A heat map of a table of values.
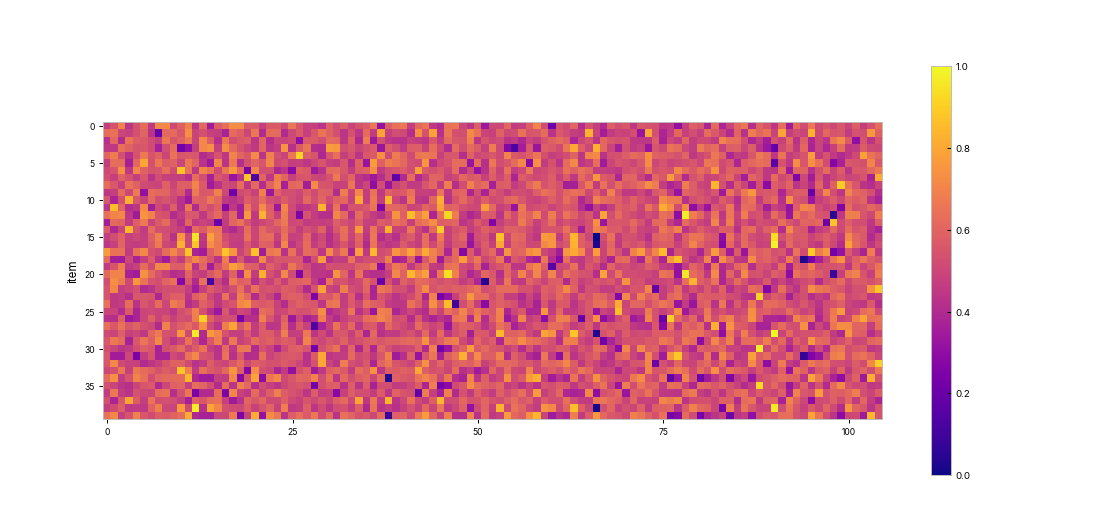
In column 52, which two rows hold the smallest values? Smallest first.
13, 8
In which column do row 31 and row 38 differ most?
66
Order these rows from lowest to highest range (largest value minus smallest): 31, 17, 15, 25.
25, 17, 31, 15
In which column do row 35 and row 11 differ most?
45
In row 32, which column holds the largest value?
104
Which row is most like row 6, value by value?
33
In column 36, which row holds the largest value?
17
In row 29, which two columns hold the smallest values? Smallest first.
67, 80
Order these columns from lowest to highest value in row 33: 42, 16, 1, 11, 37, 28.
28, 37, 1, 16, 11, 42
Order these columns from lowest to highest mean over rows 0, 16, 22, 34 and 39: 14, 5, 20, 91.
14, 5, 91, 20
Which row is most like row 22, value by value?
32
